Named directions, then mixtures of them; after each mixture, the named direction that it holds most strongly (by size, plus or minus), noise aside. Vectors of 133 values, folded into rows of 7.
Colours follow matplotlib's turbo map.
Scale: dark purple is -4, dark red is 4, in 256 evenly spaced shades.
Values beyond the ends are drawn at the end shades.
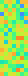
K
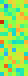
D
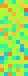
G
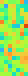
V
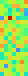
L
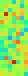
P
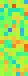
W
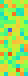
W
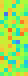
P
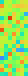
G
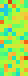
D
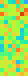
K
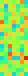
V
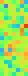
V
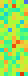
W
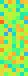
K
